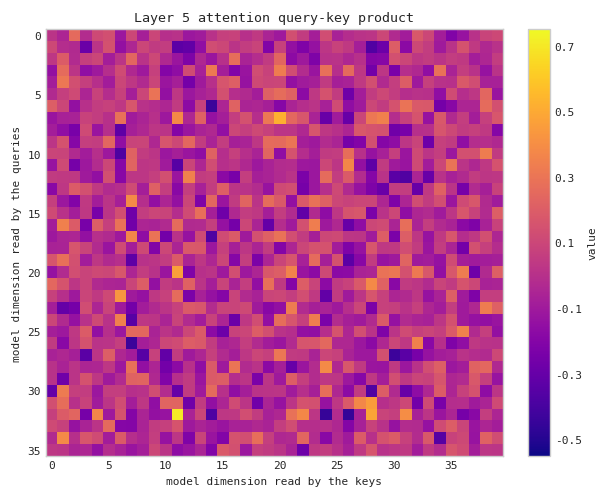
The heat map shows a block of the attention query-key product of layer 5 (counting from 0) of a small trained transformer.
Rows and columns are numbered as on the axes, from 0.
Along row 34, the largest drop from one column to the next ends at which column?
34
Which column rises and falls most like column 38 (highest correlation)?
16
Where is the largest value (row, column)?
32, 11
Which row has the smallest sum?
27
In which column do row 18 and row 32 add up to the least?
26
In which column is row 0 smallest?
35
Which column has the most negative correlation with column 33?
12
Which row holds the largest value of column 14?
3
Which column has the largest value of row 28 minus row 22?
24
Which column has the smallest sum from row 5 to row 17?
30
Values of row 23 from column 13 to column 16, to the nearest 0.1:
0.2 0 0.1 0.1
